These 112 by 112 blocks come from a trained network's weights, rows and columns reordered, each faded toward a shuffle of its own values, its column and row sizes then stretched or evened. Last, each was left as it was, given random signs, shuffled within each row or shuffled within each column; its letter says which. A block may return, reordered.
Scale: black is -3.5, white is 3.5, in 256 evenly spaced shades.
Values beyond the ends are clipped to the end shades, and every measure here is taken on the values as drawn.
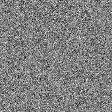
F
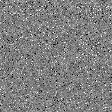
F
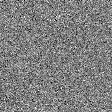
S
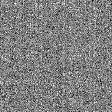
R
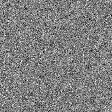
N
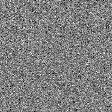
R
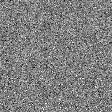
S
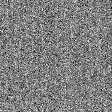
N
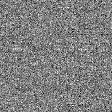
R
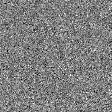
F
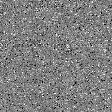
R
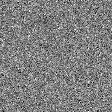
N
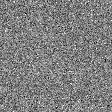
S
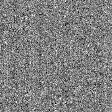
N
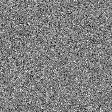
N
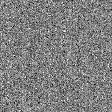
N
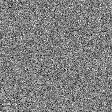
S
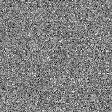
R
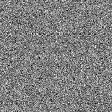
R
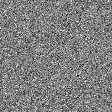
N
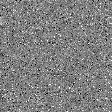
R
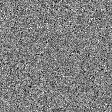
S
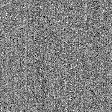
N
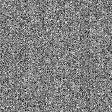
N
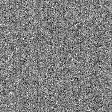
N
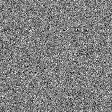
S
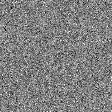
F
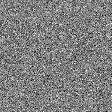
R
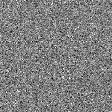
R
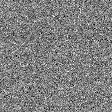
S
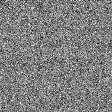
S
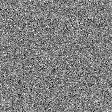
S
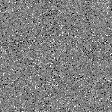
R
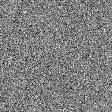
N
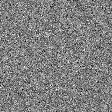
S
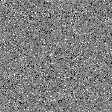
F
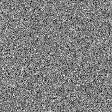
F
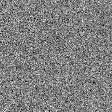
F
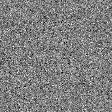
F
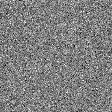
N
